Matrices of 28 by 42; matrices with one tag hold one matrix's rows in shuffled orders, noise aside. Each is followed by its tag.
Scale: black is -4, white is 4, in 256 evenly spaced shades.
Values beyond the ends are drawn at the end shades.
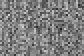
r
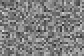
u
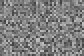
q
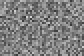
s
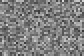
u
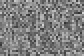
q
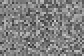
q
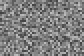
s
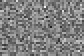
u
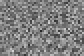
s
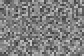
s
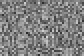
r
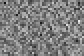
s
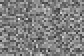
u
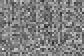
q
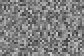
s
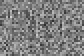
q
